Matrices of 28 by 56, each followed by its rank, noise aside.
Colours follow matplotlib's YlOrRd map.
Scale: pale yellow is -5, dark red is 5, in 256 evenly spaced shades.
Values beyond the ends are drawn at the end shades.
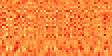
four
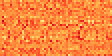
six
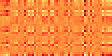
one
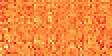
six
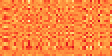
three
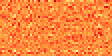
six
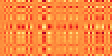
one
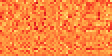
six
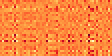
two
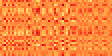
two
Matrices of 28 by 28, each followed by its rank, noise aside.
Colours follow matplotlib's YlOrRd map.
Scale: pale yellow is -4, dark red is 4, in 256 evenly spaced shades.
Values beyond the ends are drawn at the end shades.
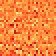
four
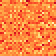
five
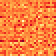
five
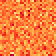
seven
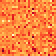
seven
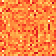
seven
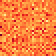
five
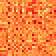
four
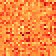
five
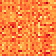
six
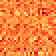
five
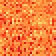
five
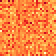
seven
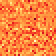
seven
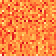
seven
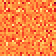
six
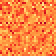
five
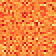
five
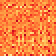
four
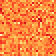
seven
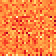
seven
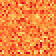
seven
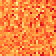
seven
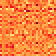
four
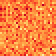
six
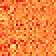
seven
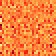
four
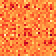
five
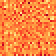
seven
